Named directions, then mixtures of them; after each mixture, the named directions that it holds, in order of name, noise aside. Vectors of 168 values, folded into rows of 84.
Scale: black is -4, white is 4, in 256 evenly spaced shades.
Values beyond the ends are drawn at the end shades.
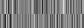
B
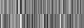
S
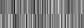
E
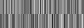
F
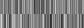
B, F, S.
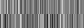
B, F, S.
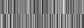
B, E.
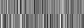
B, E, S.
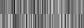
E.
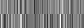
B, E, S.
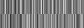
B, F, S.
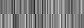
E.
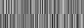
B, F.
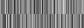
B, E.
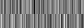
E, F, S.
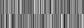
B, F, S.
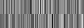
F.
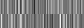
E, S.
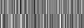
E, S.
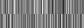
B, E.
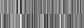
S.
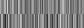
B, F, S.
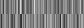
E, F, S.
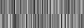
E.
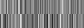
B, F, S.
